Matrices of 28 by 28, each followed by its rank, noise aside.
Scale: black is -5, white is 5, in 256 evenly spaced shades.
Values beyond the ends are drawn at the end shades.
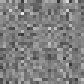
four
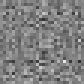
six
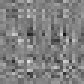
three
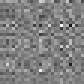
three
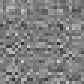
four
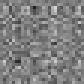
three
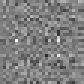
four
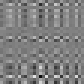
one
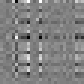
one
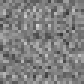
six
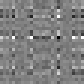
one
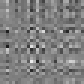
two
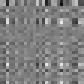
one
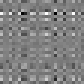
one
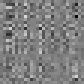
three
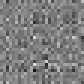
four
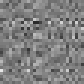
three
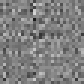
three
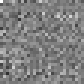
six
